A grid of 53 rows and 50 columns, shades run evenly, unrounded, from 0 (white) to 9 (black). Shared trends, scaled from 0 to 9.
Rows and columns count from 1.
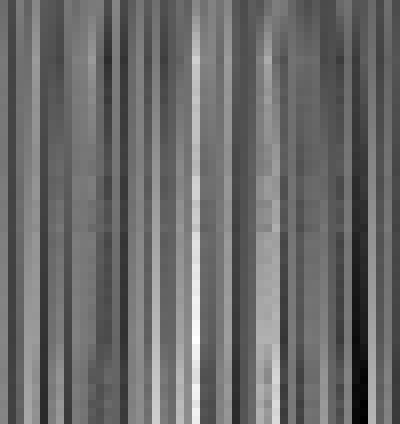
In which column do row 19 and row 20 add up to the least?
25
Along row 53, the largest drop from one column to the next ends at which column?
47
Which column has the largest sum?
45
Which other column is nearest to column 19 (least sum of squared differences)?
32
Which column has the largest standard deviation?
35
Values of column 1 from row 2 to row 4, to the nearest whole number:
5 5 5
